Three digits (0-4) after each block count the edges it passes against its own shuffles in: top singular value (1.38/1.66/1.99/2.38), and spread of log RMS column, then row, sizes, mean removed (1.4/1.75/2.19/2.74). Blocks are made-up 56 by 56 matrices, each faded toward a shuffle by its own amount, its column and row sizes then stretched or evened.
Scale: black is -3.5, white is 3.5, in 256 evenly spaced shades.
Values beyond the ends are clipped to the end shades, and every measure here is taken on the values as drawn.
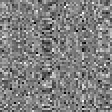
3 2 0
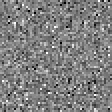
1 1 0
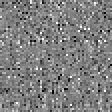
2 0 1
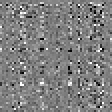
3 4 3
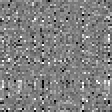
3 3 1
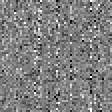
0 4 0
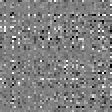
1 4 4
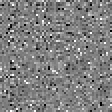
3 1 1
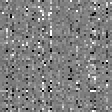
2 4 0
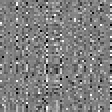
4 4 0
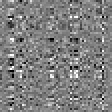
4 4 3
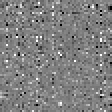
0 3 1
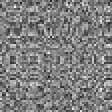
3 2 1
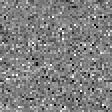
0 1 3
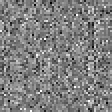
3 1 0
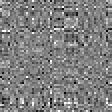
4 3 3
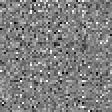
2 2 1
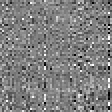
4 4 1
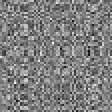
4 3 0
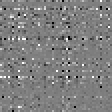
2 3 4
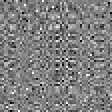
4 2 0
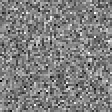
0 0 0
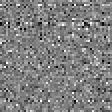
2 1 2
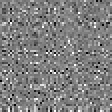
4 1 2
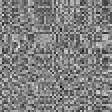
4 2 0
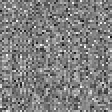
3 0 0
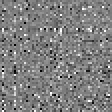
2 3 2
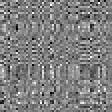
4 4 2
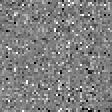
0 2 2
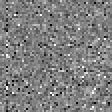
1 1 2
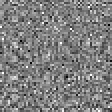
3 0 0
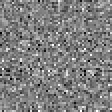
2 1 3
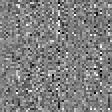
2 4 1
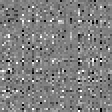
3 4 3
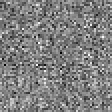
2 1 1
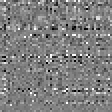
3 2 4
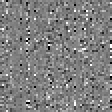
0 4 1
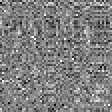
3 0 1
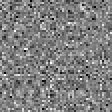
3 1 0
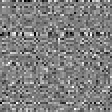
4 0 4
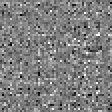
0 3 3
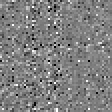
0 3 1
